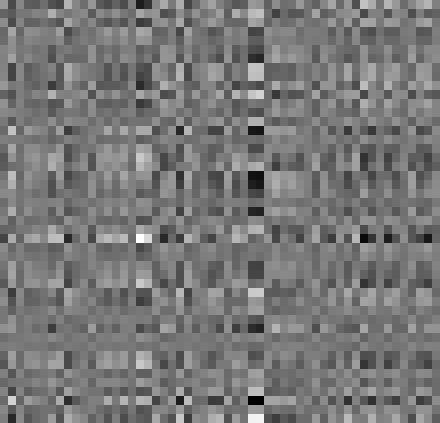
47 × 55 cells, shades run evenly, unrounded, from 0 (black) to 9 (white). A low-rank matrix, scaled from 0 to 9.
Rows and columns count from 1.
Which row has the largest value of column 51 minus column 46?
27
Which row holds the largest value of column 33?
47
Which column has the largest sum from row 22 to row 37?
2
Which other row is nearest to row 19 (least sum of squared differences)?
26
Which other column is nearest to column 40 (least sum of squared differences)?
30
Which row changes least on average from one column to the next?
39
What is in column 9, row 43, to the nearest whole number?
4
